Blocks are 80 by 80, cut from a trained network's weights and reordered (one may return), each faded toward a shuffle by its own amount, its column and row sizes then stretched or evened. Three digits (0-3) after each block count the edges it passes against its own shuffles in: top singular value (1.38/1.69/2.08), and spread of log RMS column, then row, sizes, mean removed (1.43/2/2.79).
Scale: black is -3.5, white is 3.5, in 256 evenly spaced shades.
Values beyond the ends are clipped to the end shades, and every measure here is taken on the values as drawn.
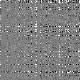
3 3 3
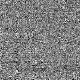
0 2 1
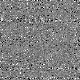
0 1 2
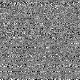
0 0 3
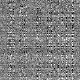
3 3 0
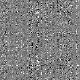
0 3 2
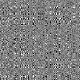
3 3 2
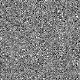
0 2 1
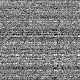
3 1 2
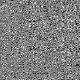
2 2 1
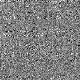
1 1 2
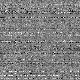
2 1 3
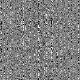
1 3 0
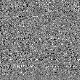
0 0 3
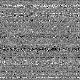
2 1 3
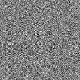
3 1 1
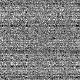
3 2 1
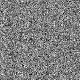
1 0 1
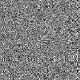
2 2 1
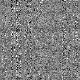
0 3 0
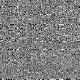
1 0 3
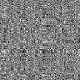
3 1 2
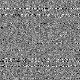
2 0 3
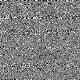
0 0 3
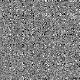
1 2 2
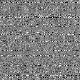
2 0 3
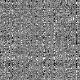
1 3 0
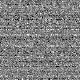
2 1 2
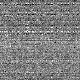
3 1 2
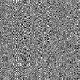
3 2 0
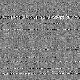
2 0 3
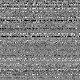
3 1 3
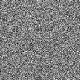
3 0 1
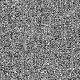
1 1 0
